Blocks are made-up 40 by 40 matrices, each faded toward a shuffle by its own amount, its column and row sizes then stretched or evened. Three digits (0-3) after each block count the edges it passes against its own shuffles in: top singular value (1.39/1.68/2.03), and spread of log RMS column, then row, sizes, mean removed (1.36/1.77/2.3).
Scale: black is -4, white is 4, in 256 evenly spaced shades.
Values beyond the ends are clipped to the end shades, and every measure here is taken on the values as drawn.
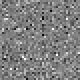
1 1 1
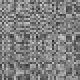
3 0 2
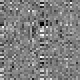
3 3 1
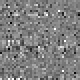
2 1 2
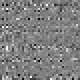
2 2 3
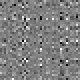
3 3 2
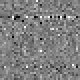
2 1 1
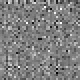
2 1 1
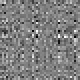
3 3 2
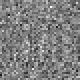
2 0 0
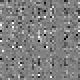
1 3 1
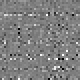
1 2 3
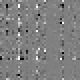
2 3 2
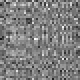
3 0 2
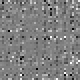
0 3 3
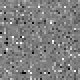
0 1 1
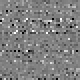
0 0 3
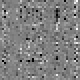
1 3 1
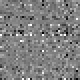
1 1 3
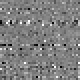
2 0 3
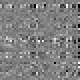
3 2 3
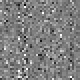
1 2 0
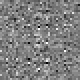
2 2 1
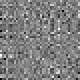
3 2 1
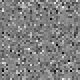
1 1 1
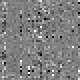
0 3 1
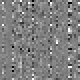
2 3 0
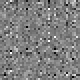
1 2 1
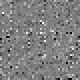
0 2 1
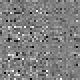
1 2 3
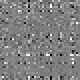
2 2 3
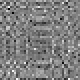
3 1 1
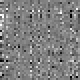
2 3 1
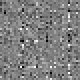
1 3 1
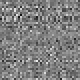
3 1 2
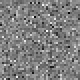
0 0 0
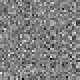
3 1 0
